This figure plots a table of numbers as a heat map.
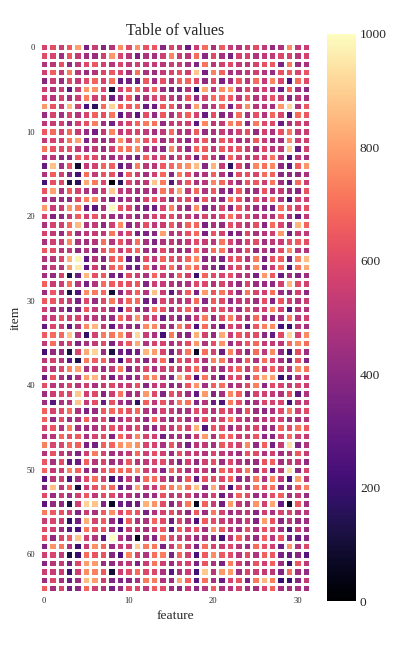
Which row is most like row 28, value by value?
43
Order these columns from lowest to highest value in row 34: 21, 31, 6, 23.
6, 23, 31, 21
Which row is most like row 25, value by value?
26
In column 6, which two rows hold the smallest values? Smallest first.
7, 19
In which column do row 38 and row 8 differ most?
9
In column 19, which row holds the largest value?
62
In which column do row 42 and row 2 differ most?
29
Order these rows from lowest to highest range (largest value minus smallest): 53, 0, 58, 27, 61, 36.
53, 0, 61, 27, 36, 58
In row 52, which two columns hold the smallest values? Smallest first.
4, 22
